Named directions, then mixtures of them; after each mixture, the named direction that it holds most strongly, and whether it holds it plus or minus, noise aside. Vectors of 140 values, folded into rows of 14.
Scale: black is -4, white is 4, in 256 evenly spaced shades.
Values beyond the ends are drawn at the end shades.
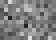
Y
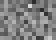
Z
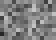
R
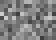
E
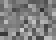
Z, plus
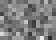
R, minus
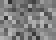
Z, plus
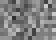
R, plus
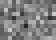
E, minus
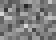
E, plus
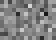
Z, plus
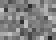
Y, minus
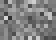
Z, minus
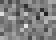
E, plus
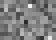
Z, plus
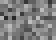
E, minus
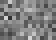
Y, plus
